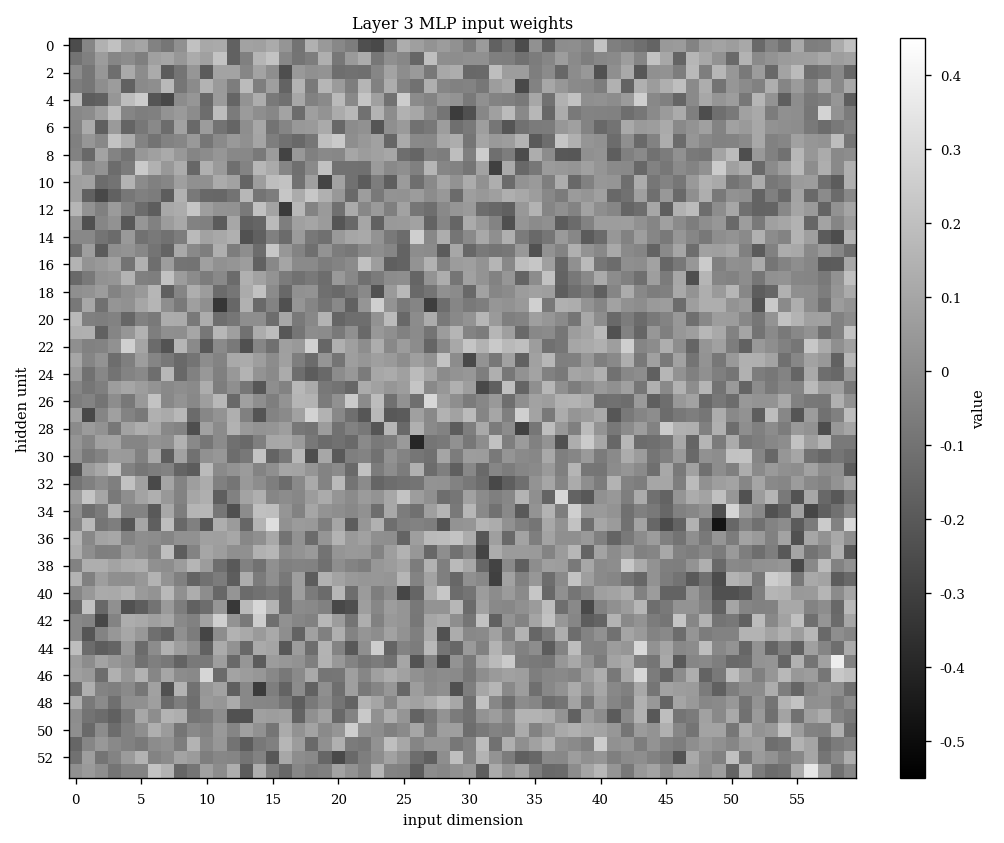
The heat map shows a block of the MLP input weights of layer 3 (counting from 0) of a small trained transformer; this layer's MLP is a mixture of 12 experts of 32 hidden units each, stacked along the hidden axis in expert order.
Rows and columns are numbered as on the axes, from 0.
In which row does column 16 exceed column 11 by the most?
11
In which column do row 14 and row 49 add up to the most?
22
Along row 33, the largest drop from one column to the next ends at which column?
38
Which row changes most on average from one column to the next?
35
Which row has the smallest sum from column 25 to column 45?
8
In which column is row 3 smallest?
34
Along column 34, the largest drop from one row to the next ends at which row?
28
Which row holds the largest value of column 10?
46
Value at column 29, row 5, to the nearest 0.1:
-0.3
